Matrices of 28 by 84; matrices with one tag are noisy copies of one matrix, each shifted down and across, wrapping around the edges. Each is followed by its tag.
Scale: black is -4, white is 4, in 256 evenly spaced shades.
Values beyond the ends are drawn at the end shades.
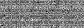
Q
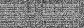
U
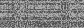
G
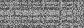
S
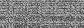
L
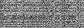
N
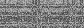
G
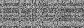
S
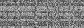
S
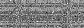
G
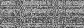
G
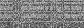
G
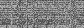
U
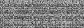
Q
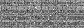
Q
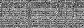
U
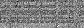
S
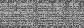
U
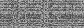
N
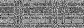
G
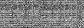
U
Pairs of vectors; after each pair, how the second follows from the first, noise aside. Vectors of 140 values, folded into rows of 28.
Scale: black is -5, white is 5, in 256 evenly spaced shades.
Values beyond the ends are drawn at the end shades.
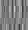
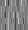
reversed, partly zeroed.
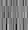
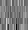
sign-scrambled.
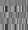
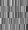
wrapped around.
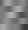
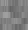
wrapped around, negated, shrunk.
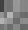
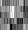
wrapped around, negated, scaled up.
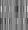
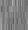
wrapped around, negated, shrunk.
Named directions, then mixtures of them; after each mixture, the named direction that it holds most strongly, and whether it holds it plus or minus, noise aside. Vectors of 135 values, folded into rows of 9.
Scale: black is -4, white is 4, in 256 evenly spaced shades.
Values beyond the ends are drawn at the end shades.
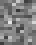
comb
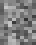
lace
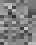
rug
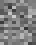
rug, minus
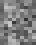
lace, plus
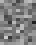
comb, minus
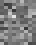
rug, minus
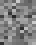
rug, plus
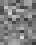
lace, plus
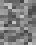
rug, plus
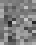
lace, minus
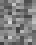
comb, plus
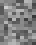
lace, plus
